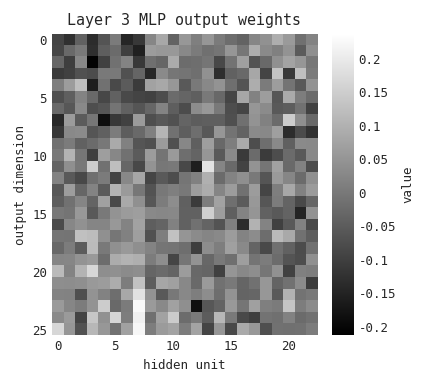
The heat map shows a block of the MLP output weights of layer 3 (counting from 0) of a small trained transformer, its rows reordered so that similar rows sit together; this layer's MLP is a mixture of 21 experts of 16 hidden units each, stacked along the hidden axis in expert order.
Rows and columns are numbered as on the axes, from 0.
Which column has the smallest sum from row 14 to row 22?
21
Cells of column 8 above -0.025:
14
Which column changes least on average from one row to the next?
11
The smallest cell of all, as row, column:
2, 3
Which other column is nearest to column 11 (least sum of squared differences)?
15
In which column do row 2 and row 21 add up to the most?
10
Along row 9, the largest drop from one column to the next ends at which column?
17
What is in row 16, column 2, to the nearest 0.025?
0.05
